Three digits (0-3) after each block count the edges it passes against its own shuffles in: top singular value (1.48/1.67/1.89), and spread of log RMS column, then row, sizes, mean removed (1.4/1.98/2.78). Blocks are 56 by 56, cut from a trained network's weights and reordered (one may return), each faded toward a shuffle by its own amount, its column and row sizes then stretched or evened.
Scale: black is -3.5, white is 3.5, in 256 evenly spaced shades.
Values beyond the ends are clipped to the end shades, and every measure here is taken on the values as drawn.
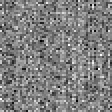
1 0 1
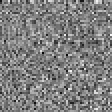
3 0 2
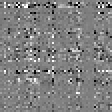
0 3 3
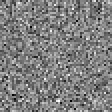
1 0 0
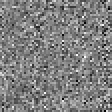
0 2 0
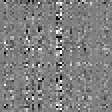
3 3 2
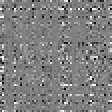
1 3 3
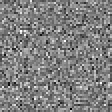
2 1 1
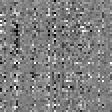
0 3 2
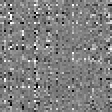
0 3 2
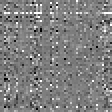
1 3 1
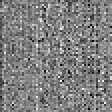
1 2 1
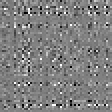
3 3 3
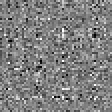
2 2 2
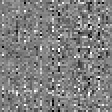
0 3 1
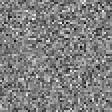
1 0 1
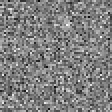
0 0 0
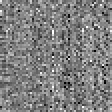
1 2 0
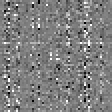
0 3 0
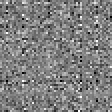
1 2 2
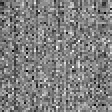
1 1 0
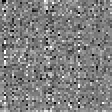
0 2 0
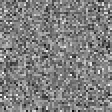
1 1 0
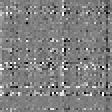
3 2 3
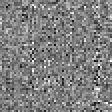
1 2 1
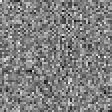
2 1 0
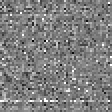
0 1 1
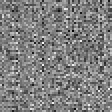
2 2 0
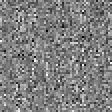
0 2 0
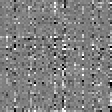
2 3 2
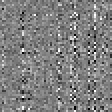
3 3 1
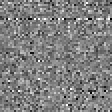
0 0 2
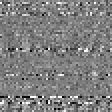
3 0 3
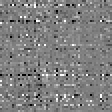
0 2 3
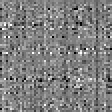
2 1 3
